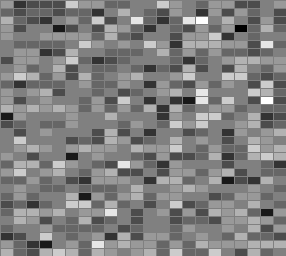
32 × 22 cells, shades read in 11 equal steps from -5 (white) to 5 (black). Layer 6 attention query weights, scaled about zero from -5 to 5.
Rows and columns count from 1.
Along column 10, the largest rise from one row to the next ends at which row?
22
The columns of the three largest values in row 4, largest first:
19, 5, 12
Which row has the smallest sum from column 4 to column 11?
32
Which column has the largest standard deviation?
21
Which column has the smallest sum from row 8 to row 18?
16
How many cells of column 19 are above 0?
9
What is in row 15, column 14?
-1
